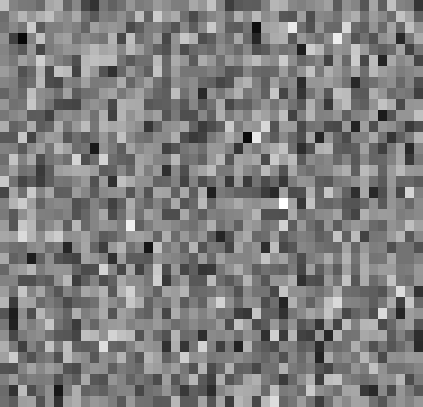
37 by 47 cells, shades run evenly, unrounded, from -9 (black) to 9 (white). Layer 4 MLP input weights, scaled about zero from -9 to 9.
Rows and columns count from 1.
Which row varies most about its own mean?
31
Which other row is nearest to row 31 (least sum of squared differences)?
9
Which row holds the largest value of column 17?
33
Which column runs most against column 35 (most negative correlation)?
24
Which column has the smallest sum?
34
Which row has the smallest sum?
17
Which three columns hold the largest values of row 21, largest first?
15, 32, 3
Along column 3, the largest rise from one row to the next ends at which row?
27
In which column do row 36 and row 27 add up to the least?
7
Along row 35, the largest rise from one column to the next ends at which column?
37
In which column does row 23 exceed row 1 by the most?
10
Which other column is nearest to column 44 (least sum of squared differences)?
1
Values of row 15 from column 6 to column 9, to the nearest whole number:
-1 0 -1 6
